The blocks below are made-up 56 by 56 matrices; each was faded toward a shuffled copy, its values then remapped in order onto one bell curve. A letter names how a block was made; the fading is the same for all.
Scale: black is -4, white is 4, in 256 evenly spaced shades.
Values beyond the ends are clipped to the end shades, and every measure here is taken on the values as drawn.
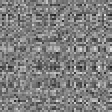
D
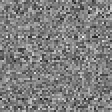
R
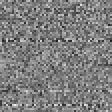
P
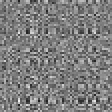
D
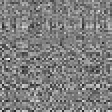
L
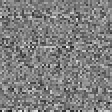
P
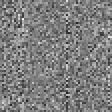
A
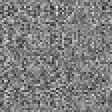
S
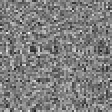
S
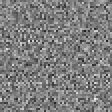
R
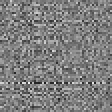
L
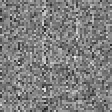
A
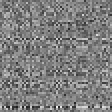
L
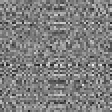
L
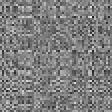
D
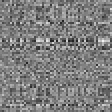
L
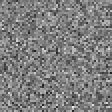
S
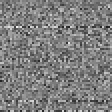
P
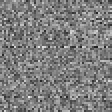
R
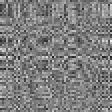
D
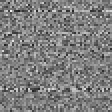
P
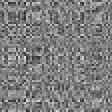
D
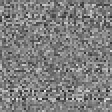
P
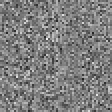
A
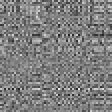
L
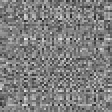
L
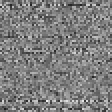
P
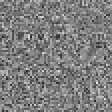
S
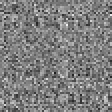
S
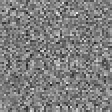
S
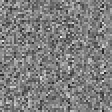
A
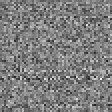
R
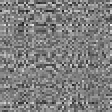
L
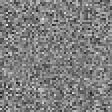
S
